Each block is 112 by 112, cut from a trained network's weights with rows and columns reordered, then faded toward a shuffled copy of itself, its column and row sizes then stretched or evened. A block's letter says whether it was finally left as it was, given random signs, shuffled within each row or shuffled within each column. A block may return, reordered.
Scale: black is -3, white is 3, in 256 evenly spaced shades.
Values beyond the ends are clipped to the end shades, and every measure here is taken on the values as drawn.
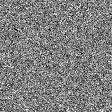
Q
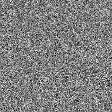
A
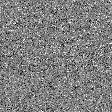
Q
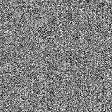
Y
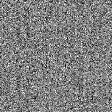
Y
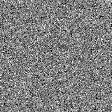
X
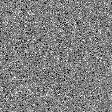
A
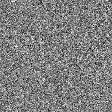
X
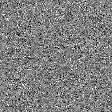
Y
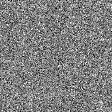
X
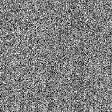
Y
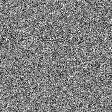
Q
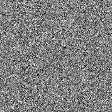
A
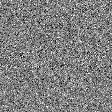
Q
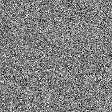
A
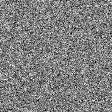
Q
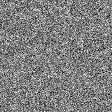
Q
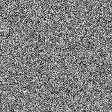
A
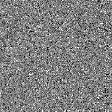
Y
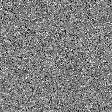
Q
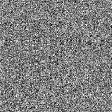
Y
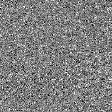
Y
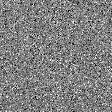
A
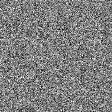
A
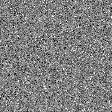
X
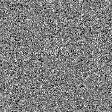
A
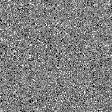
Y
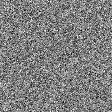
X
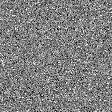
Q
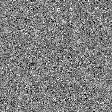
A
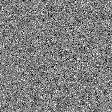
X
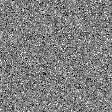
X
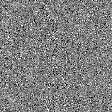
Y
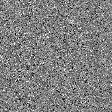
X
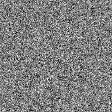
A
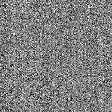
Y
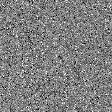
X
